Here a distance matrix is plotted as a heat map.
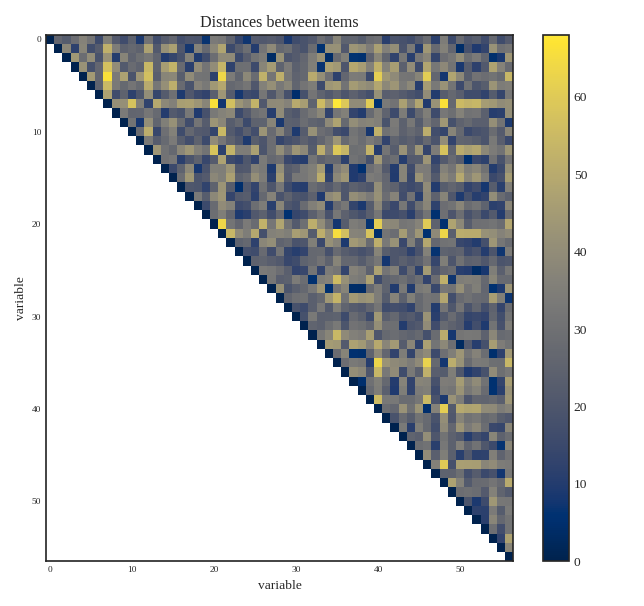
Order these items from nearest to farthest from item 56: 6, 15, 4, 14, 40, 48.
6, 40, 14, 15, 48, 4
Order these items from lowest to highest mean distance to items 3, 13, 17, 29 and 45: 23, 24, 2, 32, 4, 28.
23, 24, 28, 32, 2, 4
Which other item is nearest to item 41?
24
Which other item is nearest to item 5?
45
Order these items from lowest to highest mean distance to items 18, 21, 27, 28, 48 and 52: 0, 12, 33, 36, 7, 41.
0, 41, 36, 33, 12, 7
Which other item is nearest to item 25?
52
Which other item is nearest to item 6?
30
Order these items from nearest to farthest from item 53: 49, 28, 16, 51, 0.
16, 51, 0, 49, 28
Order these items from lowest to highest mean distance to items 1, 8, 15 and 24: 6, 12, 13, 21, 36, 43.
6, 13, 43, 36, 12, 21
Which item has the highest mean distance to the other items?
7
